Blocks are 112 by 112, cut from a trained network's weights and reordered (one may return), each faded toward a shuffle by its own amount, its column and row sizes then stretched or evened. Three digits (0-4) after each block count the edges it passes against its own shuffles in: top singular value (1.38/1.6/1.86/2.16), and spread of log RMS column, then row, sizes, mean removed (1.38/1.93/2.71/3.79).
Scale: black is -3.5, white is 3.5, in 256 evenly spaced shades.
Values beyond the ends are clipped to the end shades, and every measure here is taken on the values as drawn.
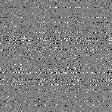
1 1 4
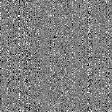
1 4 1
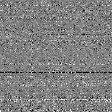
3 1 3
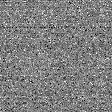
1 0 0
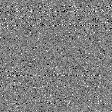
2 0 2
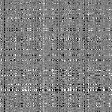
4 3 4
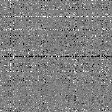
3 3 3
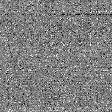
1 1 1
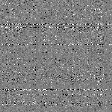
3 2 3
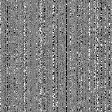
4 4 0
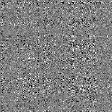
2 3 3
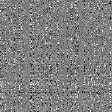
1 4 0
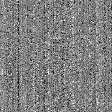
3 2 0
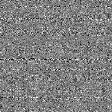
2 1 3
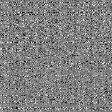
1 0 4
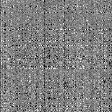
3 2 3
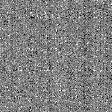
1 1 2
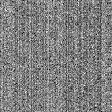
4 0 0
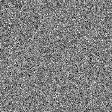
0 1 0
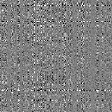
4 4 2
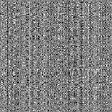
4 2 3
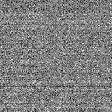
3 1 0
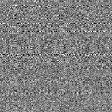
4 0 3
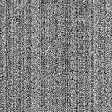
4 0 0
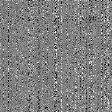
1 4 1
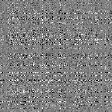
3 3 4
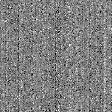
2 2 1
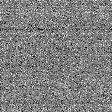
1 0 0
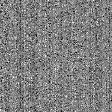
2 2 0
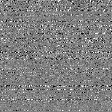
1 0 4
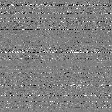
1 0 4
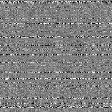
4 0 4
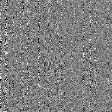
1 4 0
